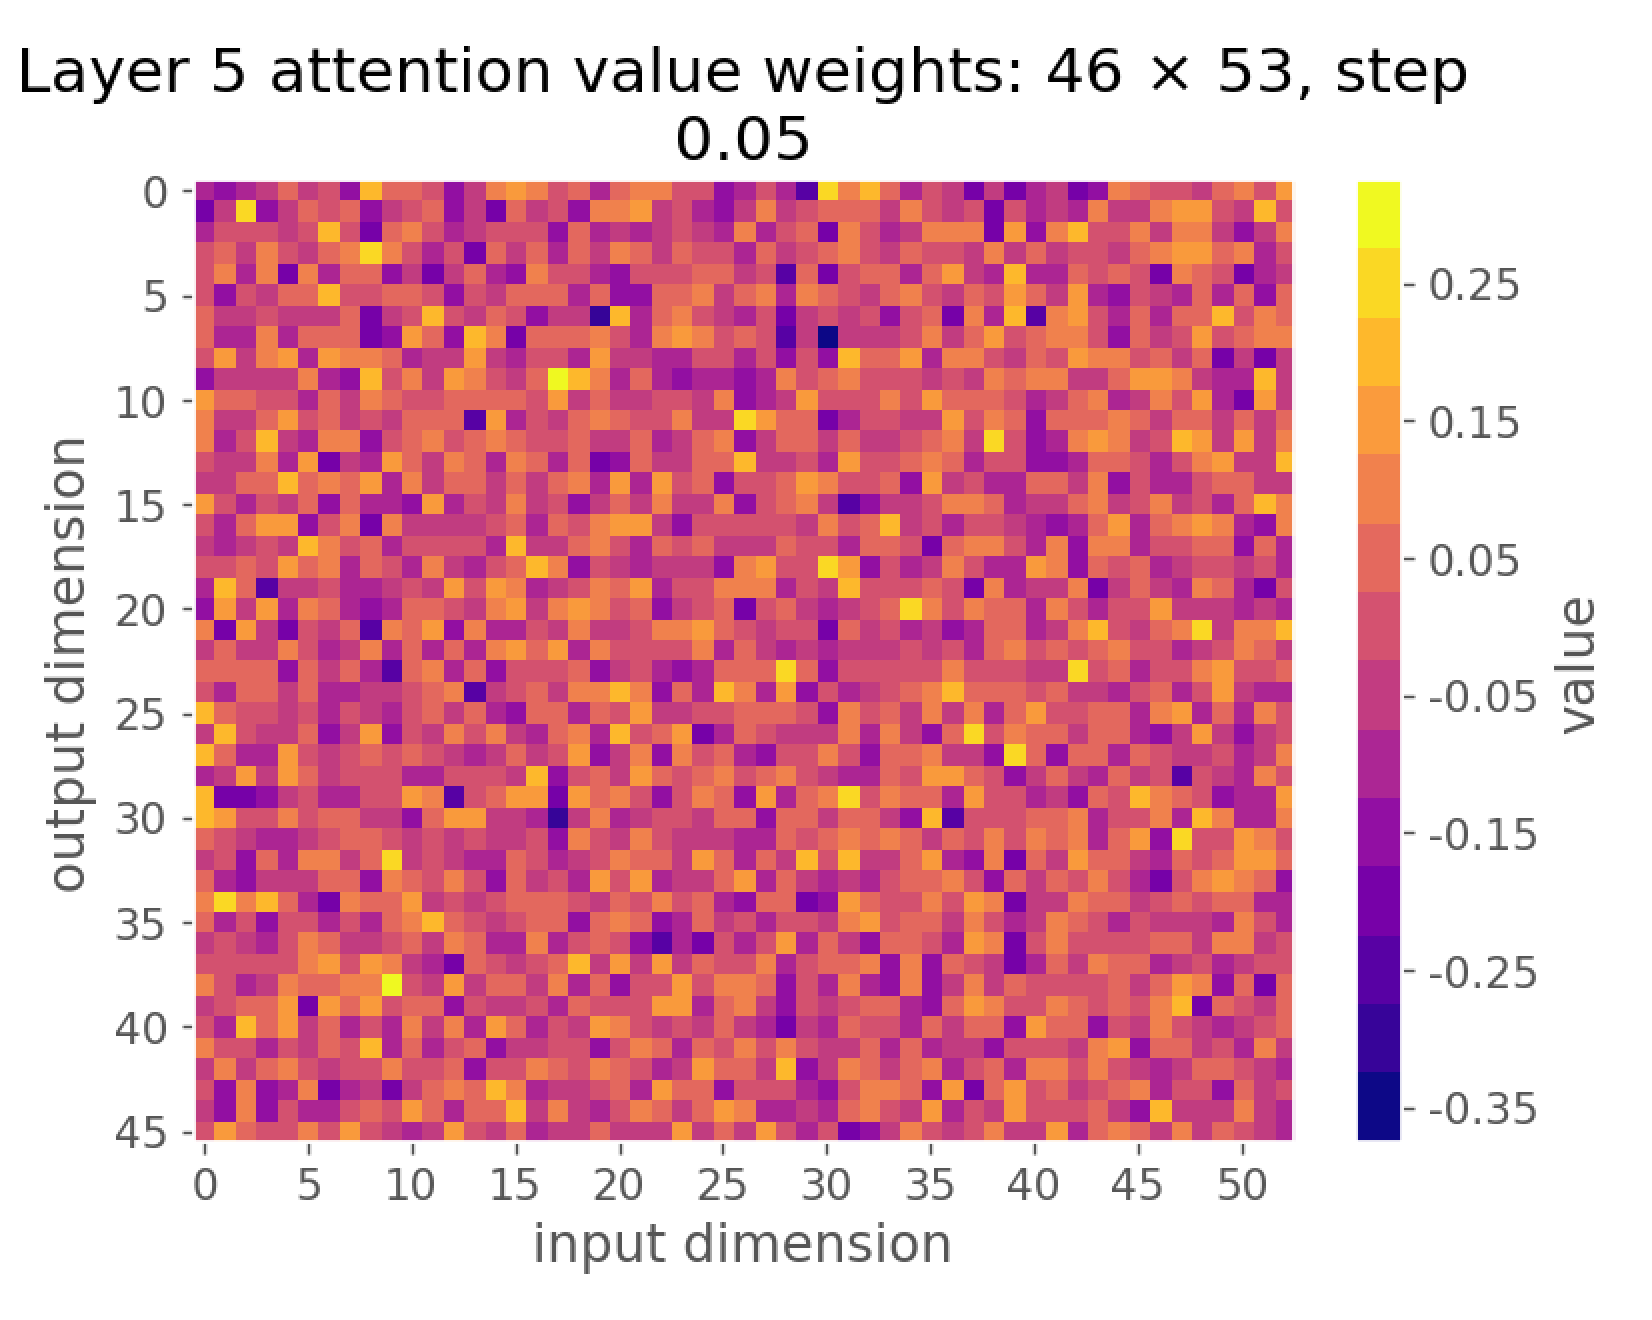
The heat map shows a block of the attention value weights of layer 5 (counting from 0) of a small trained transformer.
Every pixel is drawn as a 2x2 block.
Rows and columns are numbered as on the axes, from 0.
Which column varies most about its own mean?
8
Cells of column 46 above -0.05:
27
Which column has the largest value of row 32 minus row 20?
9
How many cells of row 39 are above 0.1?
7
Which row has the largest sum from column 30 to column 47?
31
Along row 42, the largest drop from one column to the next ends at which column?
29
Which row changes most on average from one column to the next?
6
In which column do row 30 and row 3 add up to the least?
17
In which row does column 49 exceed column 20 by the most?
13
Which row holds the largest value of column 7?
45
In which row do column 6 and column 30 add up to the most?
18
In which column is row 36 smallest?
22
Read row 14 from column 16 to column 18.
-0.05 0.05 0.1
